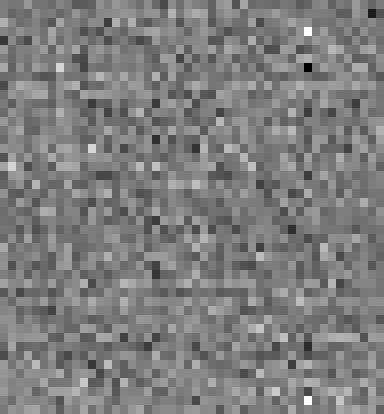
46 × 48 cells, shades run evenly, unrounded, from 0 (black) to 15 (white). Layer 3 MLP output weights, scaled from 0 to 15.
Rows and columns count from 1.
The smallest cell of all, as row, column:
8, 39
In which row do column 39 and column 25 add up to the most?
4
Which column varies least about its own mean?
17
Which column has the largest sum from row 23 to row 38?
42
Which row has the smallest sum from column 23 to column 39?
26
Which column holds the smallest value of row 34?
34
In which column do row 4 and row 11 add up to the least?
24
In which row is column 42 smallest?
13
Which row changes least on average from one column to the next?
36
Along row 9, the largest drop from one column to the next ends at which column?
21
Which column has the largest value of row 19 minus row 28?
2
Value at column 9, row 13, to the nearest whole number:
8
